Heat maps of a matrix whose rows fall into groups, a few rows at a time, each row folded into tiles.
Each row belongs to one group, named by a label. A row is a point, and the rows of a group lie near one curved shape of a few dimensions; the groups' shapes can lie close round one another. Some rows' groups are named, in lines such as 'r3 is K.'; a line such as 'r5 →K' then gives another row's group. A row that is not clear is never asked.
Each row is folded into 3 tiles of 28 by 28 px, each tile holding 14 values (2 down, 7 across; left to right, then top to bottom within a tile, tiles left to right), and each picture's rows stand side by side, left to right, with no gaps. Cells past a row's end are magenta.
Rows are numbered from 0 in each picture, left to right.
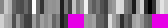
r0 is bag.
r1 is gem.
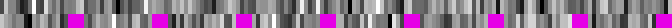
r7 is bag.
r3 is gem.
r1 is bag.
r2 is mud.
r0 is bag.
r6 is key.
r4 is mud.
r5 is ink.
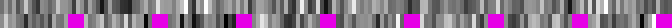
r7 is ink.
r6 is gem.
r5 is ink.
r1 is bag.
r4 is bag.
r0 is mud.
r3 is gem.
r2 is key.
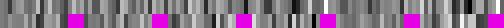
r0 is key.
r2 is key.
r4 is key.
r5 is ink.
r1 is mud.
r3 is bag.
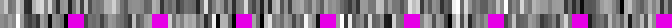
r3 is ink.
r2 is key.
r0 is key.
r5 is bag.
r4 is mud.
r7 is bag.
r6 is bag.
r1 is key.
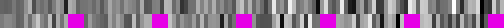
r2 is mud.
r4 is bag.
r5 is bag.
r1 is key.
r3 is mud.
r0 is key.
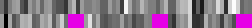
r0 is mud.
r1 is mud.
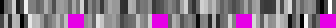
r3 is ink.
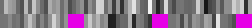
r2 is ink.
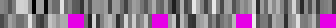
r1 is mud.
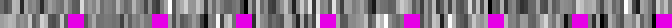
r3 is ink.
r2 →bag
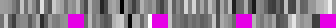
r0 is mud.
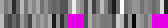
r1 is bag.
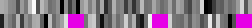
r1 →ink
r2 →bag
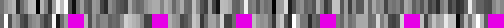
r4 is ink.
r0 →mud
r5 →key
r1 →bag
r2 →ink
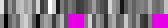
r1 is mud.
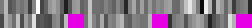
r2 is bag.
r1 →ink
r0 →bag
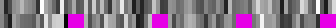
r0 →ink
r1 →ink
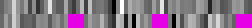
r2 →mud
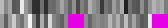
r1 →ink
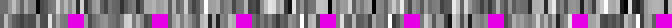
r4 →mud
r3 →ink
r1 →bag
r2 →bag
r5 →bag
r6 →ink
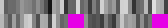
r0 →ink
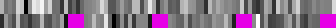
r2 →ink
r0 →key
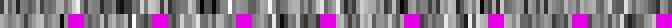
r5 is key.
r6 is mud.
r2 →bag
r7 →bag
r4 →gem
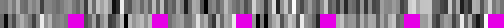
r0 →mud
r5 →ink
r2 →key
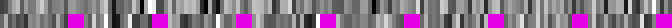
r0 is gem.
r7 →mud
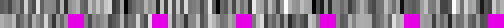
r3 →bag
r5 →bag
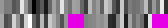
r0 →bag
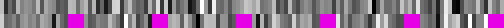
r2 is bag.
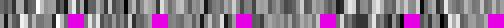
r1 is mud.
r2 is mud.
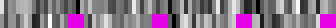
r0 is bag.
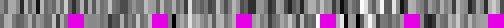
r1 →mud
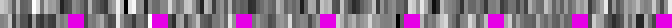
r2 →bag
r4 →bag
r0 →bag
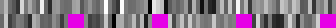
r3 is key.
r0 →mud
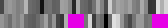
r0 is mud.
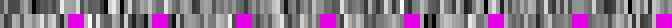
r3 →bag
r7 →ink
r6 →ink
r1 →mud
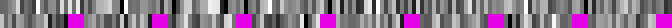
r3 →ink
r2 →ink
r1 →ink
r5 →ink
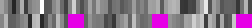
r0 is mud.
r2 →ink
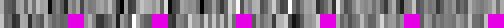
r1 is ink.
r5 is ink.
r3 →bag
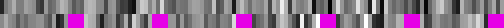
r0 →mud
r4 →bag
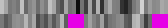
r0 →key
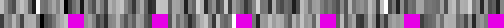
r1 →gem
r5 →key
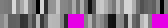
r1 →ink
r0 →ink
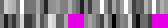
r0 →mud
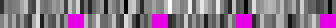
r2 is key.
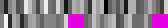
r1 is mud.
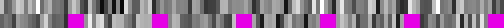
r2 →ink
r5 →bag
